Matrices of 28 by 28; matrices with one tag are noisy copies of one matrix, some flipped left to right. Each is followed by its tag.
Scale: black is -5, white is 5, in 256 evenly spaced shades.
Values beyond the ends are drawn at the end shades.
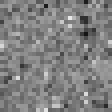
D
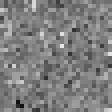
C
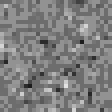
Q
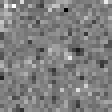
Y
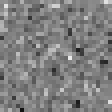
Y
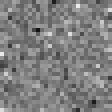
C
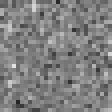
C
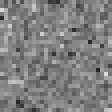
C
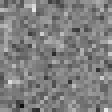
C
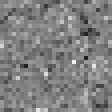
D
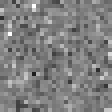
C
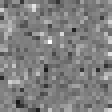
C
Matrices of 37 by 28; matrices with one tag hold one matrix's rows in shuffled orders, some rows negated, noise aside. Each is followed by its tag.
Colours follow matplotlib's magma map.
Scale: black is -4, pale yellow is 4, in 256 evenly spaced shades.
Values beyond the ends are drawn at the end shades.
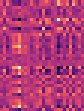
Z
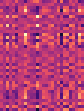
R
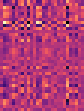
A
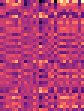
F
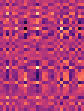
R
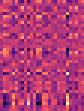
A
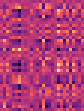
Z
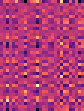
R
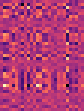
A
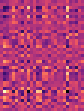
A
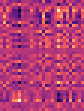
Z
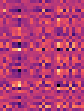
Z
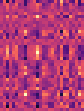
R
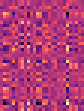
A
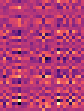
Z
